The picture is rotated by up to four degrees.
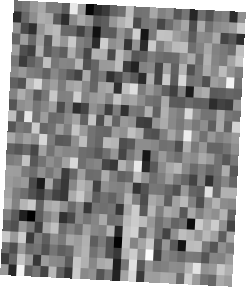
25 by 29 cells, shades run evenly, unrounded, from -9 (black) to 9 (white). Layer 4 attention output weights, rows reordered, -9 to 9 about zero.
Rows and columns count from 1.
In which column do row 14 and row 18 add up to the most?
23
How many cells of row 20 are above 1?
10
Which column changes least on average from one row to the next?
12
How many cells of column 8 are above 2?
5
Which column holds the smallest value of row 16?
26
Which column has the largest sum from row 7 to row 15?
3
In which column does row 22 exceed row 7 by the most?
19
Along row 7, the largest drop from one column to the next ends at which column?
29
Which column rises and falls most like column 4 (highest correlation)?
8
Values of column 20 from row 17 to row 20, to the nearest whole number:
-1 2 0 -1
